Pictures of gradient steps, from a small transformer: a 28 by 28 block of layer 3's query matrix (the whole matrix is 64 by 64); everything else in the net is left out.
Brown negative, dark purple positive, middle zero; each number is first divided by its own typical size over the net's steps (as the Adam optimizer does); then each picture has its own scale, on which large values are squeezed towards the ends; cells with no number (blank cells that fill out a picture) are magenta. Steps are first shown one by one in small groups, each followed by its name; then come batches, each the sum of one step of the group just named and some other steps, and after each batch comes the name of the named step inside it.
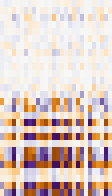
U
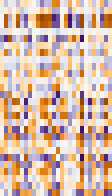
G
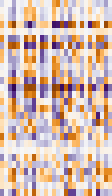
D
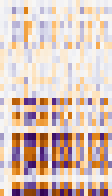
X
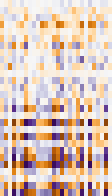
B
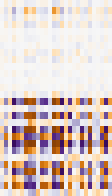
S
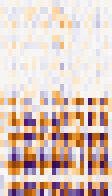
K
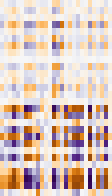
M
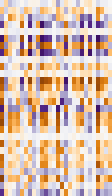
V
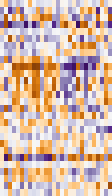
G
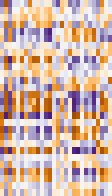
D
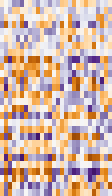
M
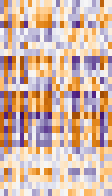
G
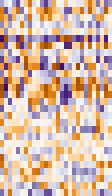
V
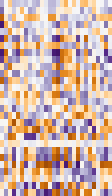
U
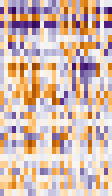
S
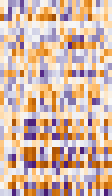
U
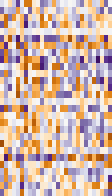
G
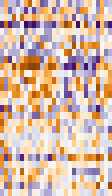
V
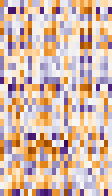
X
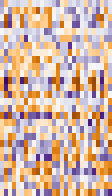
U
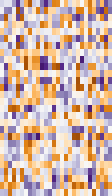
M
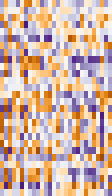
G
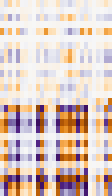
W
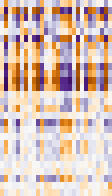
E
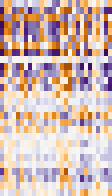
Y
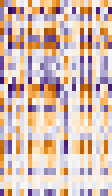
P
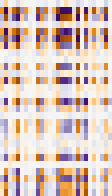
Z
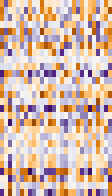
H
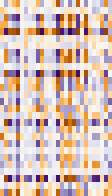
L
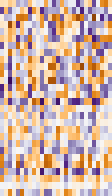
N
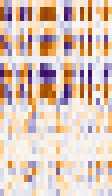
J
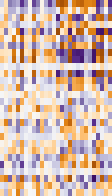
L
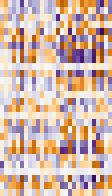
L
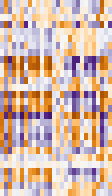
N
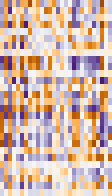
P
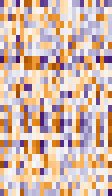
N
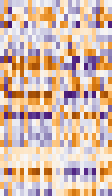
J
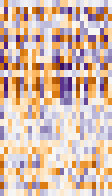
E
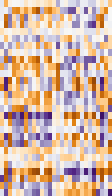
E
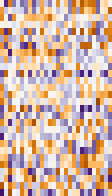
H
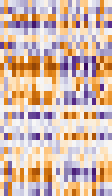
N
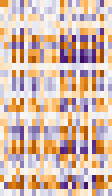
W
